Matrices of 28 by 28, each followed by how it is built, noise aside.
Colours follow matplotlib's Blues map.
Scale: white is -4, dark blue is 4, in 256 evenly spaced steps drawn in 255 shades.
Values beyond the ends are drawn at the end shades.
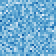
noise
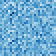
repeating rows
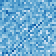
Hankel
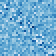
banded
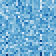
uneven columns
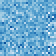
low rank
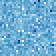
sparse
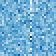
uneven columns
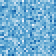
repeating rows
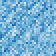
Hankel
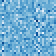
uneven columns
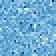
sparse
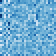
low rank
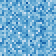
repeating rows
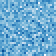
noise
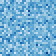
repeating rows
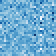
uneven columns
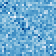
banded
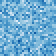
noise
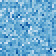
banded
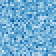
noise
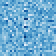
low rank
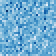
uneven columns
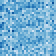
repeating rows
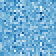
uneven columns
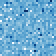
sparse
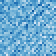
Hankel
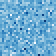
sparse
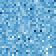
sparse
